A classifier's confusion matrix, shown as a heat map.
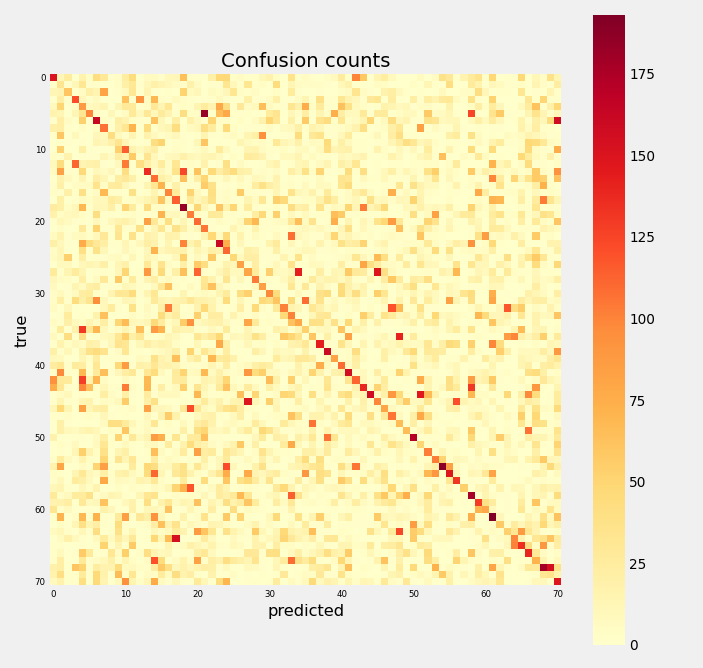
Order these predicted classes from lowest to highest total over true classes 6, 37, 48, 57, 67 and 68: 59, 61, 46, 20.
59, 46, 20, 61
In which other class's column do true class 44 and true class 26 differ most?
51
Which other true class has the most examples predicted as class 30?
42
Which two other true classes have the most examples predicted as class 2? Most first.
25, 36
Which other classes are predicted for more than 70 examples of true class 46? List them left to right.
4, 13, 19
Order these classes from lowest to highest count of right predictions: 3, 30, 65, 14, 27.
27, 30, 14, 3, 65
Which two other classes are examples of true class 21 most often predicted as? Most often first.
48, 6
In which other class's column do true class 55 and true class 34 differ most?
35
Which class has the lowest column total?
57
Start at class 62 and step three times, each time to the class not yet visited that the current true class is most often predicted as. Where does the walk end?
70
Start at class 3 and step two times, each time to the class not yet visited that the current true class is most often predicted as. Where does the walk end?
10
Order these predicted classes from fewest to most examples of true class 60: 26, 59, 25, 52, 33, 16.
26, 33, 52, 25, 16, 59
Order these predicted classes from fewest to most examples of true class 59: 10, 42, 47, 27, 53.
53, 10, 42, 47, 27
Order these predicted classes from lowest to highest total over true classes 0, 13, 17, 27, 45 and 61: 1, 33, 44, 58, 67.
44, 33, 67, 58, 1
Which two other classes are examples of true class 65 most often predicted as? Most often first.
64, 68
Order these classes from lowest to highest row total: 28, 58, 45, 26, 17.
28, 26, 45, 17, 58
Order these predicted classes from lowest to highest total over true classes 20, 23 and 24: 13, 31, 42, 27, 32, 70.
32, 42, 31, 27, 70, 13
